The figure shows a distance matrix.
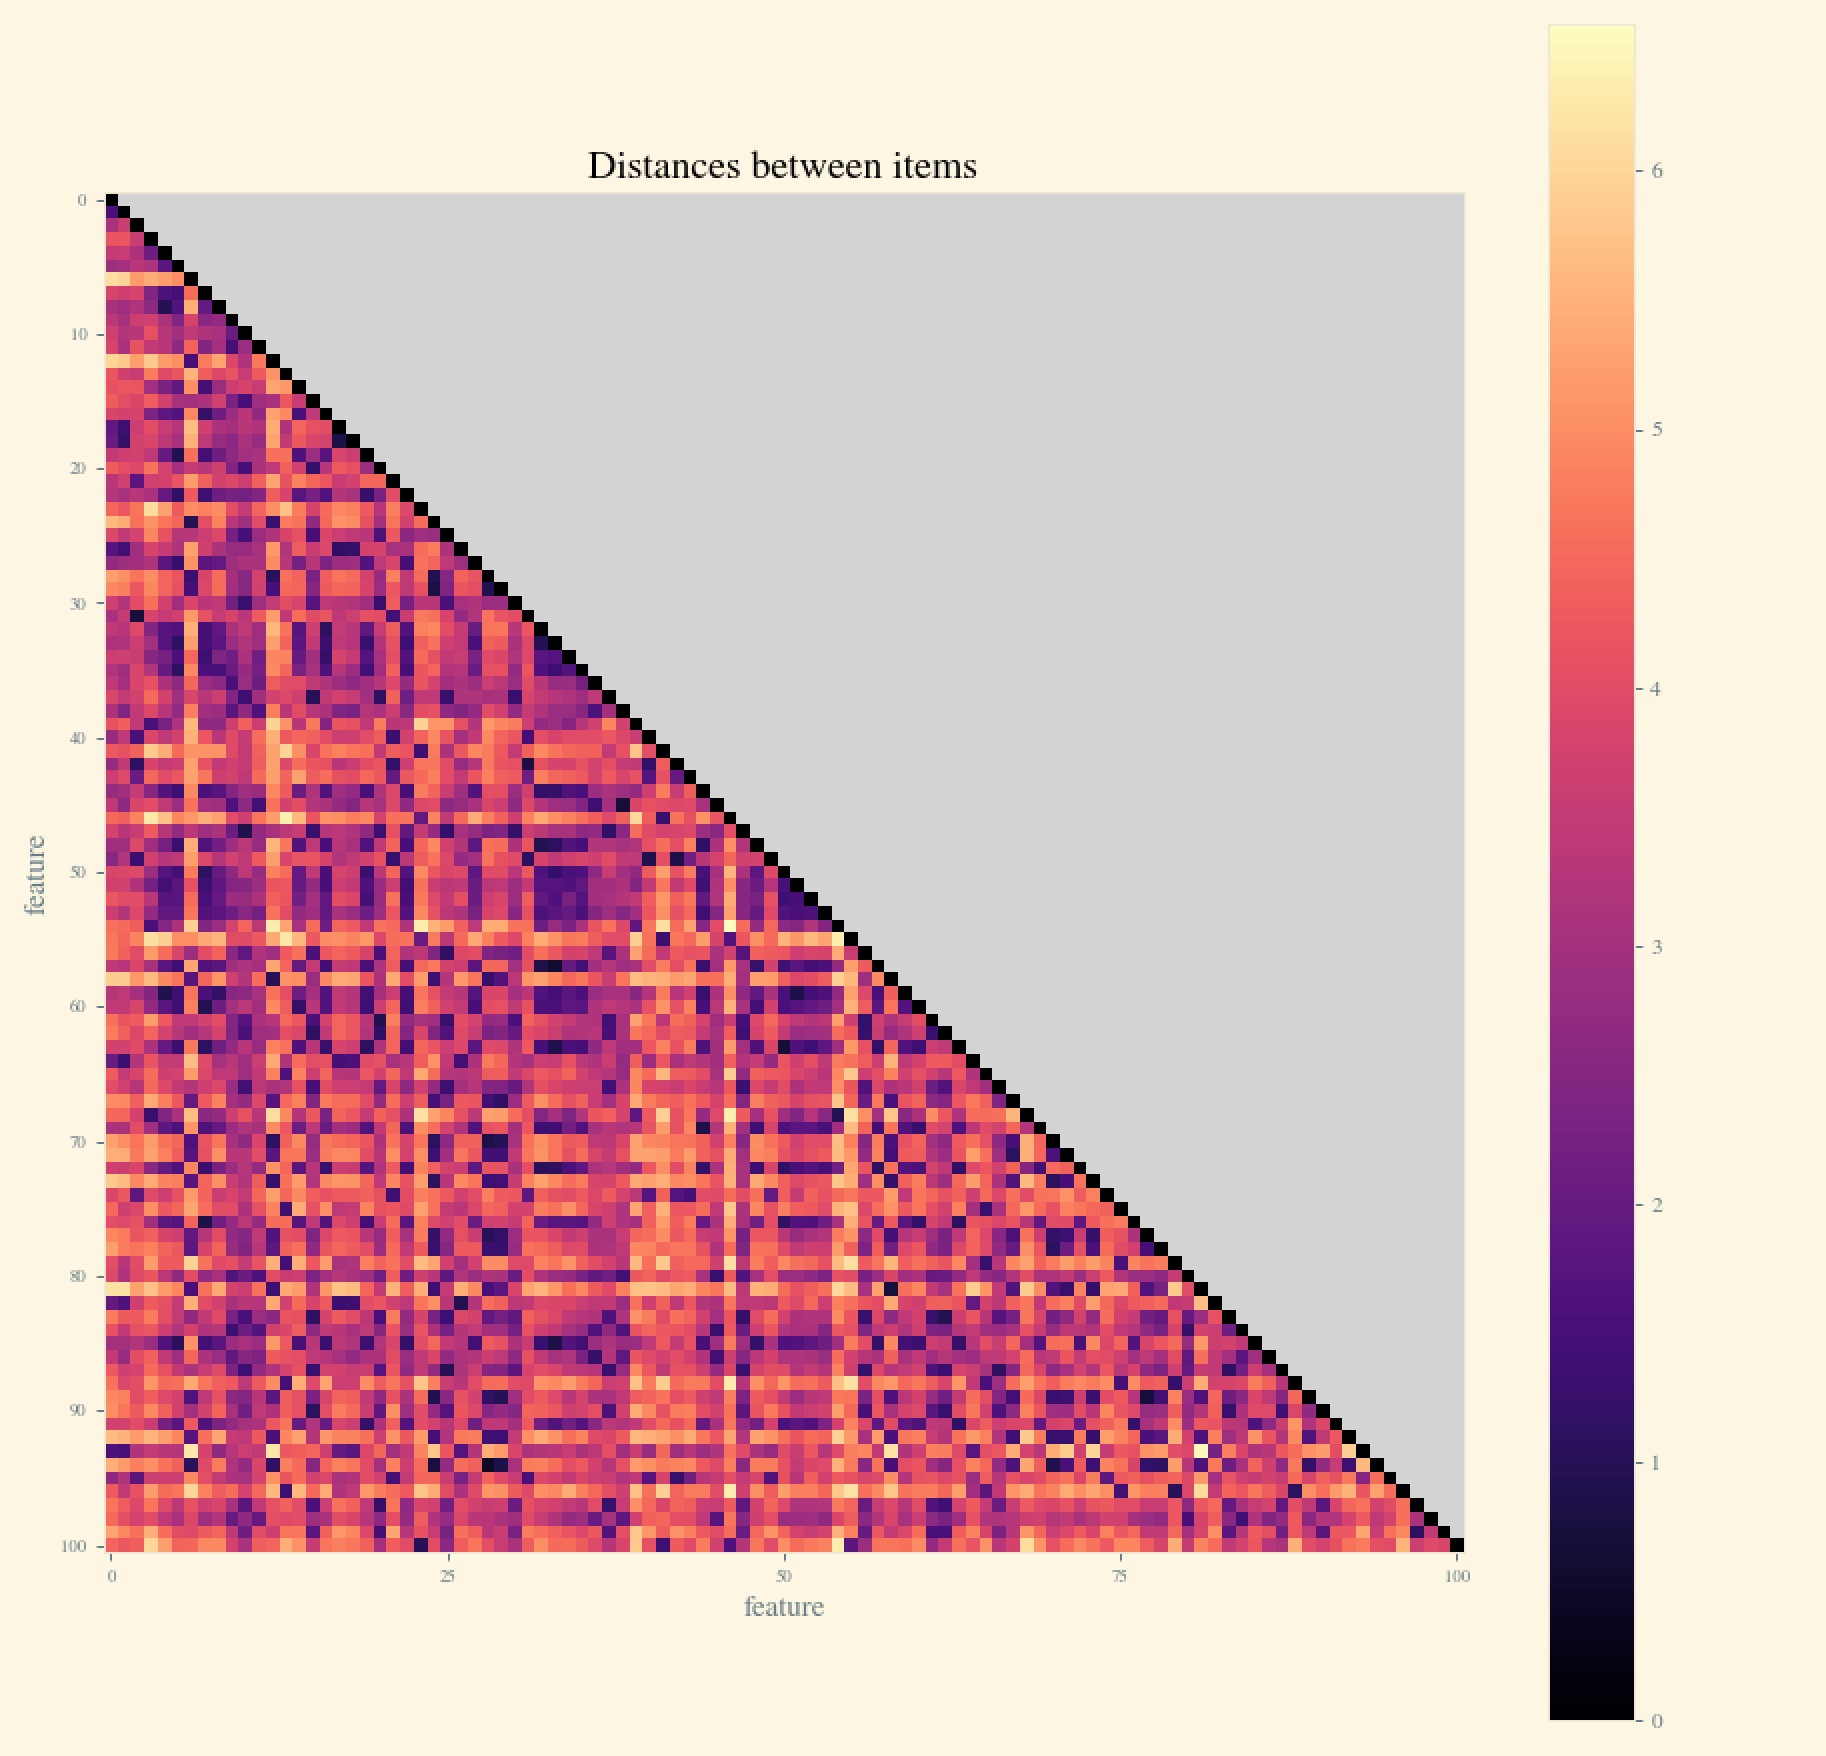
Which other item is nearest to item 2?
31
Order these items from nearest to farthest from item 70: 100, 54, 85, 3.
100, 85, 3, 54
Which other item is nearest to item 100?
23
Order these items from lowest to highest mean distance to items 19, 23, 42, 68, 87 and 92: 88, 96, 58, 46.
58, 46, 88, 96
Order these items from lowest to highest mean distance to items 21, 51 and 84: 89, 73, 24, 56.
89, 56, 24, 73
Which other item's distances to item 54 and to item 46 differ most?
68
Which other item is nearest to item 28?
94
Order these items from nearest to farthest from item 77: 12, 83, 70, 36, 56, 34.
70, 12, 83, 56, 36, 34
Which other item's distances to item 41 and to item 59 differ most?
4
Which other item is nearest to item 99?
97
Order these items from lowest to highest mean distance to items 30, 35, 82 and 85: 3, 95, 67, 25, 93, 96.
25, 93, 95, 3, 67, 96
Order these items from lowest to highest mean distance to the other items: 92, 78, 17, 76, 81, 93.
76, 78, 17, 93, 92, 81
